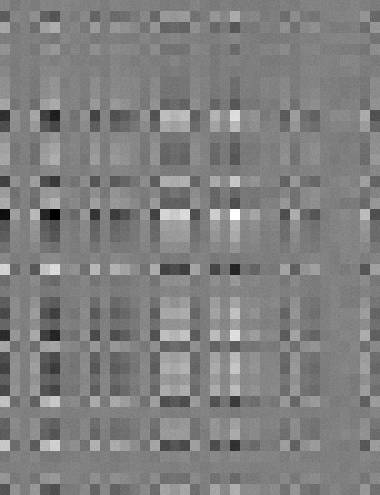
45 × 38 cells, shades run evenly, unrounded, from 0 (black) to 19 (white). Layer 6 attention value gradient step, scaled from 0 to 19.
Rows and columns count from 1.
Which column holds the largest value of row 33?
24
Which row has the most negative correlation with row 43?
38
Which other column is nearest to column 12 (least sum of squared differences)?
10
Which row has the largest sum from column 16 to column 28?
20
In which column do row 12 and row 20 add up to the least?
6
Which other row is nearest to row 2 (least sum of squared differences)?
22
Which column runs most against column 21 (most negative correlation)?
34
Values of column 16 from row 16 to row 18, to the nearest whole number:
10 7 10
